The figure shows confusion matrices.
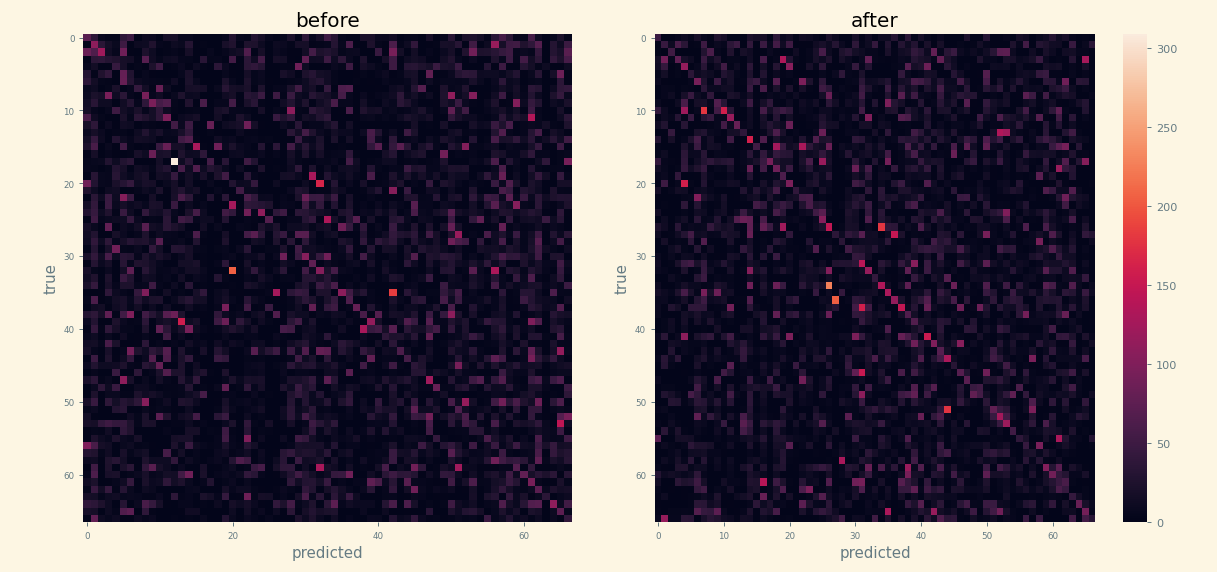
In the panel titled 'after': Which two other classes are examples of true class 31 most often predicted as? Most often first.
39, 50
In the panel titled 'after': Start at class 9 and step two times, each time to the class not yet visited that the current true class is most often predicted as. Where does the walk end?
7
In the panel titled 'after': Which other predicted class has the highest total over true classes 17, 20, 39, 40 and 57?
4
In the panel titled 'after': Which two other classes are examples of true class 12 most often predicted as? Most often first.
20, 10
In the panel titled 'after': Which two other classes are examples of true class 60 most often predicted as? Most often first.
38, 50
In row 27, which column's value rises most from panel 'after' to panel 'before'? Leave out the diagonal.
51
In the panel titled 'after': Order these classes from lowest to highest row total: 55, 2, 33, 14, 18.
33, 55, 2, 18, 14
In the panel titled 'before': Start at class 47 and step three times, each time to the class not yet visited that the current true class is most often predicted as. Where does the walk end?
6
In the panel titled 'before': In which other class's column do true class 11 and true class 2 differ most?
61
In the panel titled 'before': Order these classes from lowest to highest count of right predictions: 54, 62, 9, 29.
54, 29, 62, 9
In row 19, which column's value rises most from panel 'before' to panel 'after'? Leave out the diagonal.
58
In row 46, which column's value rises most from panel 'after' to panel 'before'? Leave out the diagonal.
36
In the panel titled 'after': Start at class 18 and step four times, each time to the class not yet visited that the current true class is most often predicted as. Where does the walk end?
11
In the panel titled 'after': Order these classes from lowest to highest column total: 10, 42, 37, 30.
10, 42, 37, 30
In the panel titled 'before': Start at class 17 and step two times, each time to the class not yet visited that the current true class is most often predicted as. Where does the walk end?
22
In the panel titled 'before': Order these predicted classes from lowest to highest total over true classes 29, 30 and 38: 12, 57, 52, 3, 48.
52, 48, 57, 12, 3
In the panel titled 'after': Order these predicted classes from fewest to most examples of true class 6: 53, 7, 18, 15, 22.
53, 7, 15, 18, 22
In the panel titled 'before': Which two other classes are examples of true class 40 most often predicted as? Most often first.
38, 14
